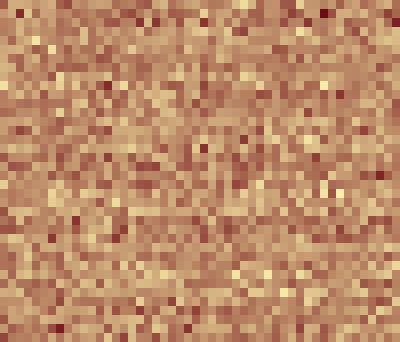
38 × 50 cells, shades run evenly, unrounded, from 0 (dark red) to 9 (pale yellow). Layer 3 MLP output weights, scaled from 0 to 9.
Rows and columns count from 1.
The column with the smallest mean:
26
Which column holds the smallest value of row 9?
7
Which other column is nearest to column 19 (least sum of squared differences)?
30
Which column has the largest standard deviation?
41
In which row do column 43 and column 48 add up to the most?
22
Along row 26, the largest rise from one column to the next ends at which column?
17
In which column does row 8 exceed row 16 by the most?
31
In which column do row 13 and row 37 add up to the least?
24
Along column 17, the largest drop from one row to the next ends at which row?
18
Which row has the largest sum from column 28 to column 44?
33
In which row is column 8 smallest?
37
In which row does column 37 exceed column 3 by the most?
15
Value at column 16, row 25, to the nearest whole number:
4
